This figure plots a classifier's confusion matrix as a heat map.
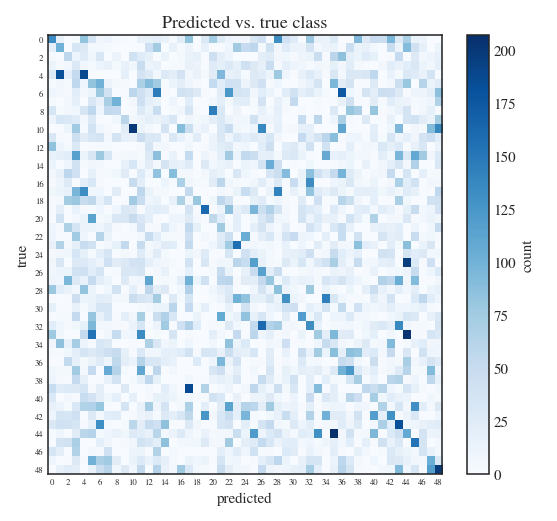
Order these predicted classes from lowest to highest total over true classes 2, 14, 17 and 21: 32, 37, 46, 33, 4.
46, 37, 33, 32, 4
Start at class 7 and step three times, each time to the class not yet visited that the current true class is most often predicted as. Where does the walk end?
5
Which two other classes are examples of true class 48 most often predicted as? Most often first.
47, 43
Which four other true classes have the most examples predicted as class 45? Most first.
41, 13, 27, 14
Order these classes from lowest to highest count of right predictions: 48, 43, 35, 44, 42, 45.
35, 44, 42, 45, 43, 48
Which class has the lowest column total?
18
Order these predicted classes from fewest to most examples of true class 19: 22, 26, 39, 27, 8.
8, 39, 26, 27, 22
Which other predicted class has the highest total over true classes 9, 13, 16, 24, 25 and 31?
44
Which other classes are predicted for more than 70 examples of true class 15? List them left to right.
13, 29, 32, 36
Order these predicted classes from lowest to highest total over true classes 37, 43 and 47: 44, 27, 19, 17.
19, 17, 44, 27
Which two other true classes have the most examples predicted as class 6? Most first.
43, 5
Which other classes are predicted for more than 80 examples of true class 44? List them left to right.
25, 33, 35, 40
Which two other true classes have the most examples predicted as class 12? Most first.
27, 5
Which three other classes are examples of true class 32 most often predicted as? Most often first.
26, 43, 5
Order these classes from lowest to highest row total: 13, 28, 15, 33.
28, 15, 33, 13
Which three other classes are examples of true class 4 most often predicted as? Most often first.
1, 21, 28
